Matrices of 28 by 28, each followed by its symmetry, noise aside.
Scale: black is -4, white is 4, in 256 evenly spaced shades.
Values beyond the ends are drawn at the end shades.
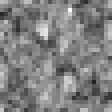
same after a half turn.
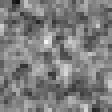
same after a half turn.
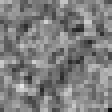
symmetric.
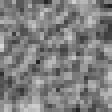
antisymmetric.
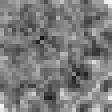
symmetric.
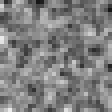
antisymmetric.
